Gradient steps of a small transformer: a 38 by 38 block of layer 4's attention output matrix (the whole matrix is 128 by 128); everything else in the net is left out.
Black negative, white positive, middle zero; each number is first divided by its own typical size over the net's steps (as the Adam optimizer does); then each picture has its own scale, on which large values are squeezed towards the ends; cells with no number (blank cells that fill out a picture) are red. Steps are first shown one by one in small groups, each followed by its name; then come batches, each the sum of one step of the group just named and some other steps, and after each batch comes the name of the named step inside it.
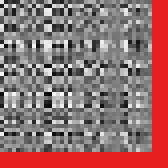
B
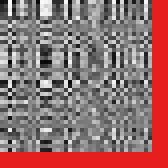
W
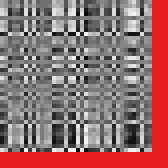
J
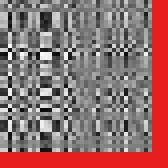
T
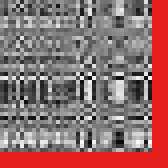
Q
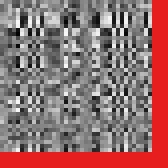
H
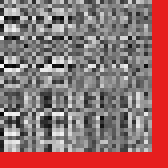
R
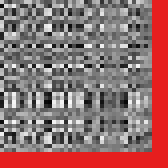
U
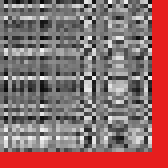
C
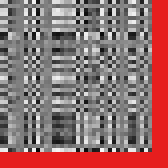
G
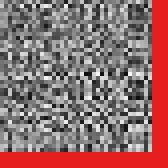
T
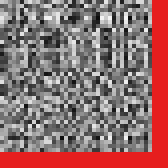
H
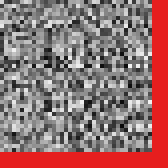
U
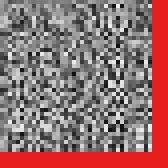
T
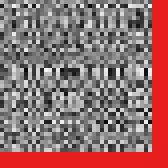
U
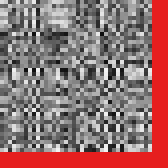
G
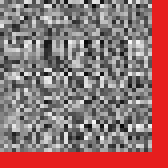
U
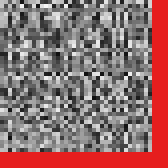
T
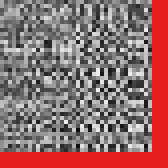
H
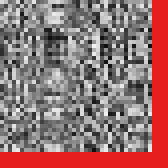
H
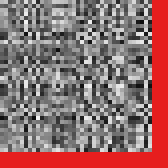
G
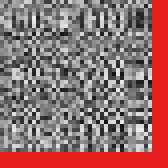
R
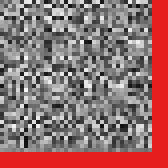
R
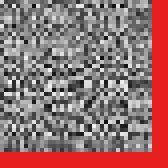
B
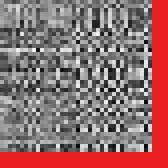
H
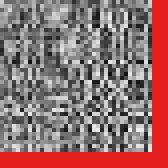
H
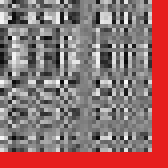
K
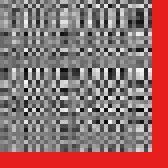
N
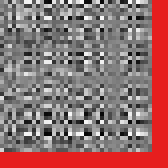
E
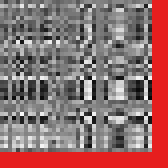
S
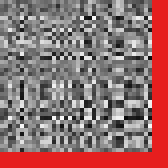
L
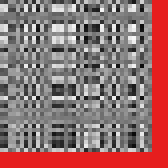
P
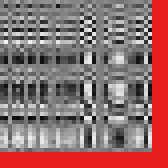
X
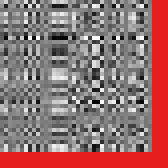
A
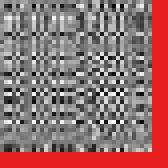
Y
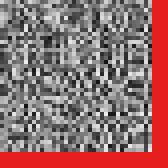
K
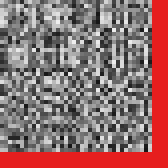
K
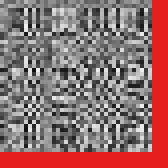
N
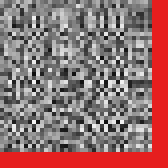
Y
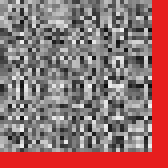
L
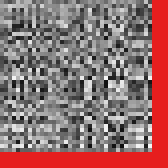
S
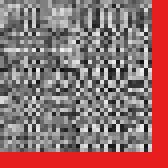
N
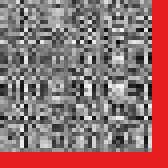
X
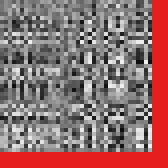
X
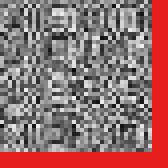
A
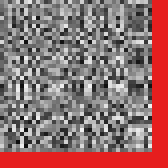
E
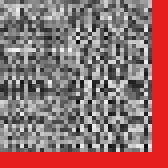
S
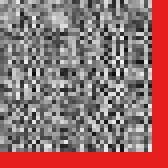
Y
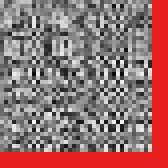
Y
